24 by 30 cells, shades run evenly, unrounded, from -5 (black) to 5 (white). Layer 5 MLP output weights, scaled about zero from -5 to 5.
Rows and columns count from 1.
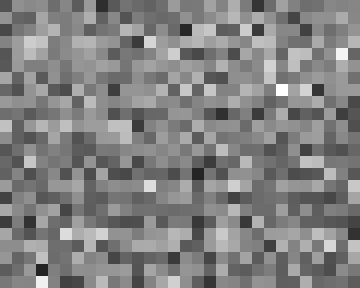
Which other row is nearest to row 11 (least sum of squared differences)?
9
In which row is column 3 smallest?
19
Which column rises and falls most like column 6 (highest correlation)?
27
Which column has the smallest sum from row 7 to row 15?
30
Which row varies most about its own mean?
8
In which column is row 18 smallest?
6
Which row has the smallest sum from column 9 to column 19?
15
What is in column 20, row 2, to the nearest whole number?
2
